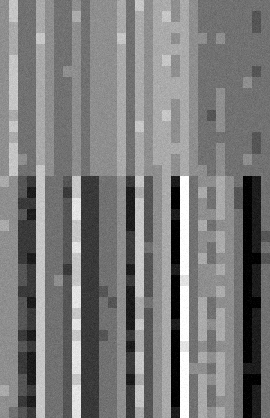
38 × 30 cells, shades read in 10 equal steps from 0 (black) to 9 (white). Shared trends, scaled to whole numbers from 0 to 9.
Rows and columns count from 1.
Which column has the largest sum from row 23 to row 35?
21
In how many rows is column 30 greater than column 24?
1
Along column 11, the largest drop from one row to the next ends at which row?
17
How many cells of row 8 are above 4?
17
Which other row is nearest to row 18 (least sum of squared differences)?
29
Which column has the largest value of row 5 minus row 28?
20
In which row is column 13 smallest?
28
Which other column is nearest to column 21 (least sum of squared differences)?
9
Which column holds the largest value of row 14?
2
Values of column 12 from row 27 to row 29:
3 4 4
